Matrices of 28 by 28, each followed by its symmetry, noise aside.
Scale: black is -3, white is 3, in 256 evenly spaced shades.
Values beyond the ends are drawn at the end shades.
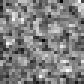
symmetric across the other diagonal.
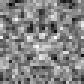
mirrored left to right.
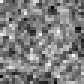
symmetric.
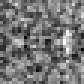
mirrored top to bottom.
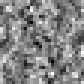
same after a half turn.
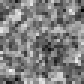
symmetric.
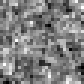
antisymmetric.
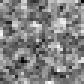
symmetric across the other diagonal.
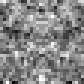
mirrored left to right.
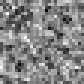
symmetric.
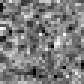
no symmetry.
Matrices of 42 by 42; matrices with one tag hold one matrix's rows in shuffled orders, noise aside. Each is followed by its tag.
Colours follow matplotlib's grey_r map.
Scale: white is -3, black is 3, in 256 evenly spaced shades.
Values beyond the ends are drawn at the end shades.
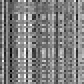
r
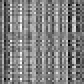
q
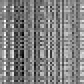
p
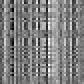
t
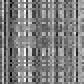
r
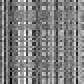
r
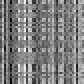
r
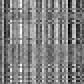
q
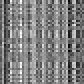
q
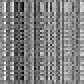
p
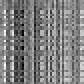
p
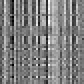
t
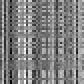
r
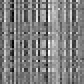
t
